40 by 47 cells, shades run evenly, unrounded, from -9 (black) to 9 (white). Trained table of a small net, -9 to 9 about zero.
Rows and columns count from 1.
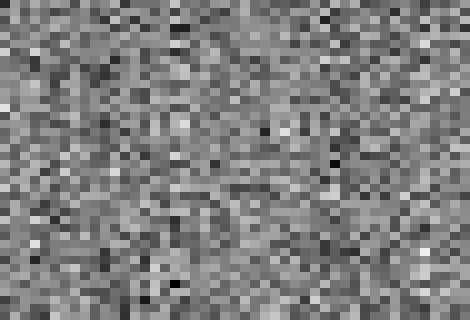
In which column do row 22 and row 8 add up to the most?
33
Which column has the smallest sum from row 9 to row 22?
11
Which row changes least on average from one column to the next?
18
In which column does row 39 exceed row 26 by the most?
17
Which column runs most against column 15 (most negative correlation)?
22
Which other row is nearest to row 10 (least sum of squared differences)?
16
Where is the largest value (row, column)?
32, 43
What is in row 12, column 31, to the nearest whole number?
0
